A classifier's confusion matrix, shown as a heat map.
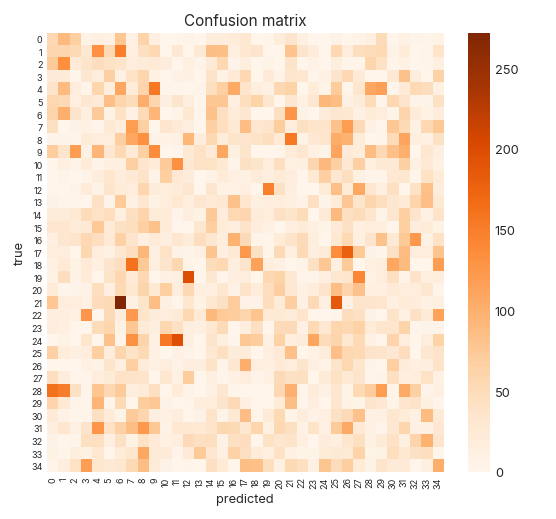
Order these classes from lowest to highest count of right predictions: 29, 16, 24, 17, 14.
29, 24, 14, 16, 17
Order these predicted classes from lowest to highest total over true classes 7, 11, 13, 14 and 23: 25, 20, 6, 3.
3, 6, 20, 25
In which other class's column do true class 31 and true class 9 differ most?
2
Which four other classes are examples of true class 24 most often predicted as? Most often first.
11, 10, 7, 23
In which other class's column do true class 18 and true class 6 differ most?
7
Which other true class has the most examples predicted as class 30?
18
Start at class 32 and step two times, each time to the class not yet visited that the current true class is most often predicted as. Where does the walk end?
8
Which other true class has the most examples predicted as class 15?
9
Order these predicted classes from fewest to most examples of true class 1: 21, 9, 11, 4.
11, 9, 21, 4
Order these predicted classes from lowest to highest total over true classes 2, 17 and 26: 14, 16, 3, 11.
11, 16, 3, 14
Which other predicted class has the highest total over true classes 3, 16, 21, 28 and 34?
6
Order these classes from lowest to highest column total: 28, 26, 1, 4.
28, 1, 4, 26
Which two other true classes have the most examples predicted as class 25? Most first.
21, 17
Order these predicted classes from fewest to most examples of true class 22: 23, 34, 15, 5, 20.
23, 20, 5, 15, 34
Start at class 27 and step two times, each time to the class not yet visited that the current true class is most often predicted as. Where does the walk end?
19
